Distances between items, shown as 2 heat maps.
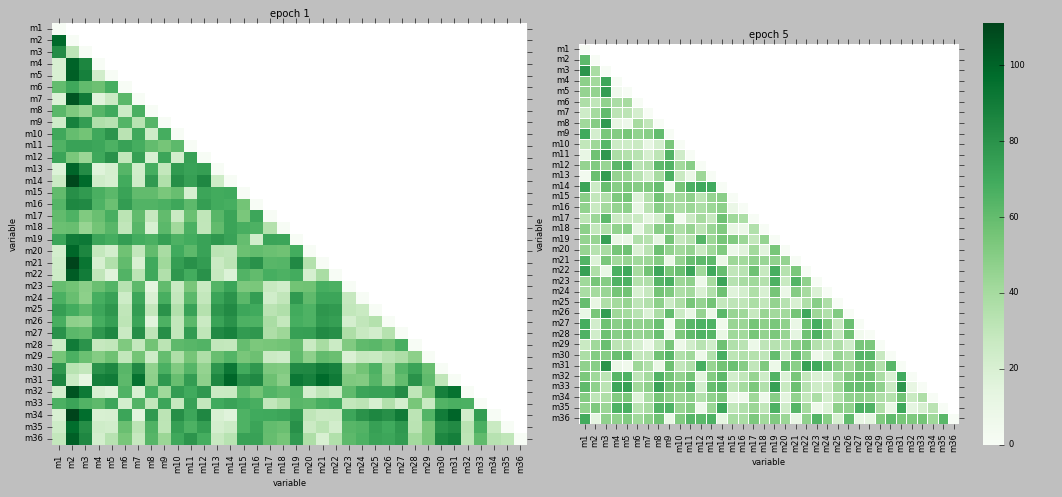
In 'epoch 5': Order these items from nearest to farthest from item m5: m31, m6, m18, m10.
m31, m10, m6, m18
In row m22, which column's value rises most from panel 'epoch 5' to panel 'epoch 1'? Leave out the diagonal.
m3
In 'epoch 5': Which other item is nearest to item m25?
m2
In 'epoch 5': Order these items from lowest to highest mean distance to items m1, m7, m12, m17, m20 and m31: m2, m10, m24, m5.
m10, m24, m5, m2
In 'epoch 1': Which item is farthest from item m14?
m2
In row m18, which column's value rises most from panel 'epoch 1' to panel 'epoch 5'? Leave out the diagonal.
m8
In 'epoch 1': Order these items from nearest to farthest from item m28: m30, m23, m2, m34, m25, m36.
m34, m36, m23, m25, m30, m2
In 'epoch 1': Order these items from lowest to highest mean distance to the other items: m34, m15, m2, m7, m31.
m7, m34, m15, m31, m2
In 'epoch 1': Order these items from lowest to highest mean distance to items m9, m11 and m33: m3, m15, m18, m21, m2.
m15, m18, m21, m3, m2
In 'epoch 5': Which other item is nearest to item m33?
m32
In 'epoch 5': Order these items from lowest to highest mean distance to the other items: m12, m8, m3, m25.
m25, m12, m8, m3
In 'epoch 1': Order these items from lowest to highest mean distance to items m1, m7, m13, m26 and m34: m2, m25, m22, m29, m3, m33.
m22, m29, m33, m25, m3, m2
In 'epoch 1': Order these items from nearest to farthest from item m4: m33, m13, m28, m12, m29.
m13, m28, m29, m33, m12
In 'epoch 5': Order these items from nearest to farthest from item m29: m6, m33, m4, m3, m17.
m17, m6, m4, m33, m3
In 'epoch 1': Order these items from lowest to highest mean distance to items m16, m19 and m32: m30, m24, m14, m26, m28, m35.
m28, m14, m35, m26, m24, m30
